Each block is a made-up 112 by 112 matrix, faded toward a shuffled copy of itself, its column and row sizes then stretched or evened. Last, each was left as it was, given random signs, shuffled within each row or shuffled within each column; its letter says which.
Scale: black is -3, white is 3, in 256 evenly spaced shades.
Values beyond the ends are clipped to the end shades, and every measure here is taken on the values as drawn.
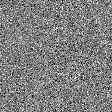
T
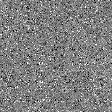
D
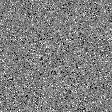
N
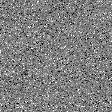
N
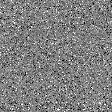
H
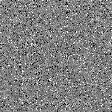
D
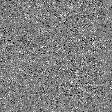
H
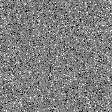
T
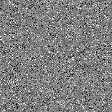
D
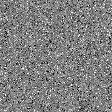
T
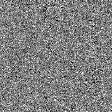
D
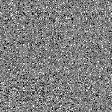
D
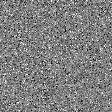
T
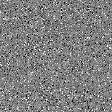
D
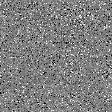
H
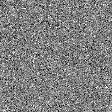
H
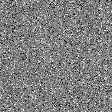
T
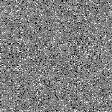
D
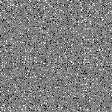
D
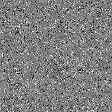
H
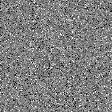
H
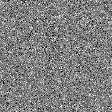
D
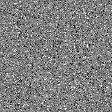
H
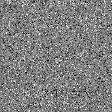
H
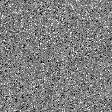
T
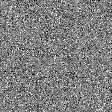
N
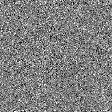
D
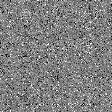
D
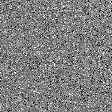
D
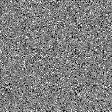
D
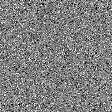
N
